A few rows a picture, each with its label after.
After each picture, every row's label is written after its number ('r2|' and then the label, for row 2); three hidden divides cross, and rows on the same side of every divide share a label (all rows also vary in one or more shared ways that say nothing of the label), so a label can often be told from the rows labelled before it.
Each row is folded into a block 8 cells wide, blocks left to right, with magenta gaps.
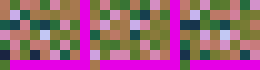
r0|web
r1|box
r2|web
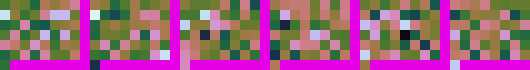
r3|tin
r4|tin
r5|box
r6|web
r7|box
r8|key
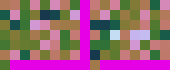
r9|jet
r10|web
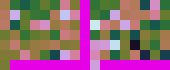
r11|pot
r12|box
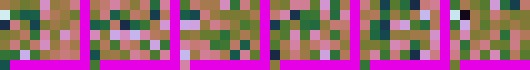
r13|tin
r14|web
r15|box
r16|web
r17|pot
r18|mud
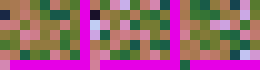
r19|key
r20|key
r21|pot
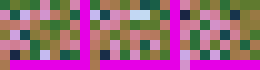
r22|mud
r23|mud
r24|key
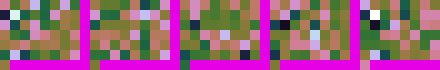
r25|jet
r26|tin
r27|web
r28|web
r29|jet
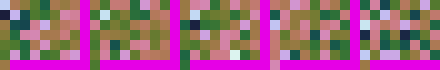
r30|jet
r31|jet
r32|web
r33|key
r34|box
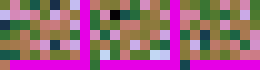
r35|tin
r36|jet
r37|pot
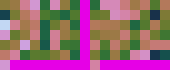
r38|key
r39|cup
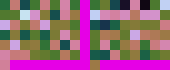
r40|box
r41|tin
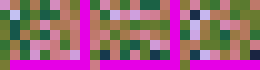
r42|jet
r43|mud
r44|mud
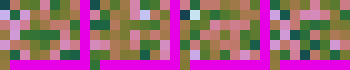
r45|mud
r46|tin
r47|jet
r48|mud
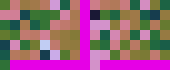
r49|web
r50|key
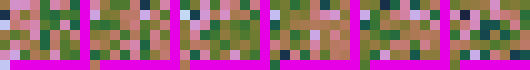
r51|key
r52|tin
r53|mud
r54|tin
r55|tin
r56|mud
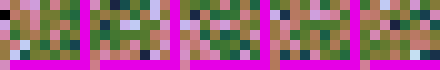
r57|key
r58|pot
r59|box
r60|mud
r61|cup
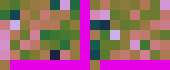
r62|box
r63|web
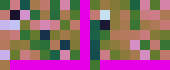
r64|box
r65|web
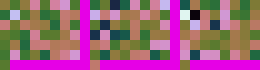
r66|jet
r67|tin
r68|mud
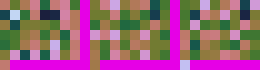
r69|jet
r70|cup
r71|cup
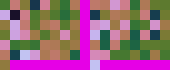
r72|mud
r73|key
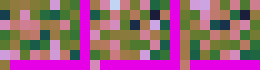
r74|key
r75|cup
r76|cup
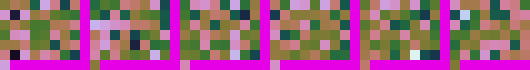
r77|mud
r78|box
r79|cup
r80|key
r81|cup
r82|jet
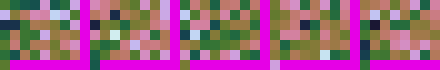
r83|tin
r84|web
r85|mud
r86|cup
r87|web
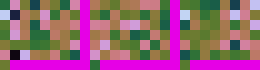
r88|mud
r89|box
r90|tin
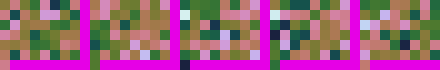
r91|mud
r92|web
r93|tin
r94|tin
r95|box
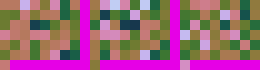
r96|cup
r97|cup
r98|cup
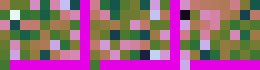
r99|jet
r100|pot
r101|key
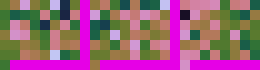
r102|cup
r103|tin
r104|key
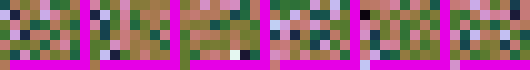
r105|mud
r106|jet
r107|cup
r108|box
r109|key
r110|cup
